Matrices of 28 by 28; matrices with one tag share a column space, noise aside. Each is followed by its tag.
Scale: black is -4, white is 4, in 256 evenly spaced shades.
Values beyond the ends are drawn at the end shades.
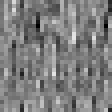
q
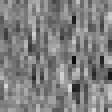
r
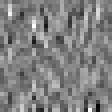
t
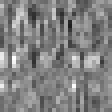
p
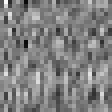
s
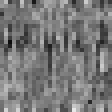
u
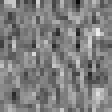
s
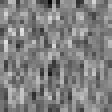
s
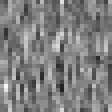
r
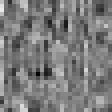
q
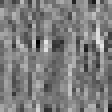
u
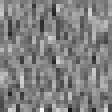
t
